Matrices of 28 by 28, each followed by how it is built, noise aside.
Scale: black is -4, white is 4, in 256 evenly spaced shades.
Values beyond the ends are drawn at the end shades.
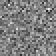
noise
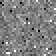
sparse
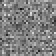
blocks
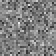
noise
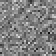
Hankel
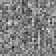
blocks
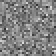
noise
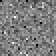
sparse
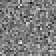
noise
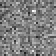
blocks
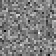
noise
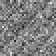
Hankel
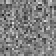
blocks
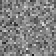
noise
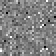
sparse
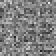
blocks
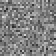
noise
